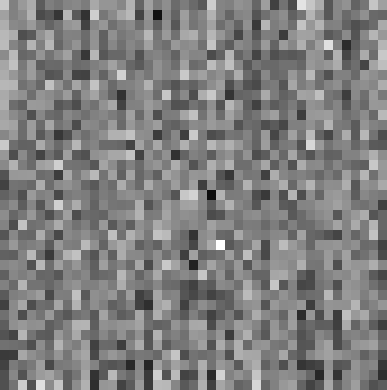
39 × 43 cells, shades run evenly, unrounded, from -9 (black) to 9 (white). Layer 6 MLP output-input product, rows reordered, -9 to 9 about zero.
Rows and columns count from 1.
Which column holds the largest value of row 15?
35
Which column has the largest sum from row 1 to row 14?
1
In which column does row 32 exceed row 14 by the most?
18
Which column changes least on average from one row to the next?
40
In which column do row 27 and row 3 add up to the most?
34
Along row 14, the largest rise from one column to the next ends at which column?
22
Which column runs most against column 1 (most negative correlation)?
29
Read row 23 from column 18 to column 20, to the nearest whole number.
3 2 1
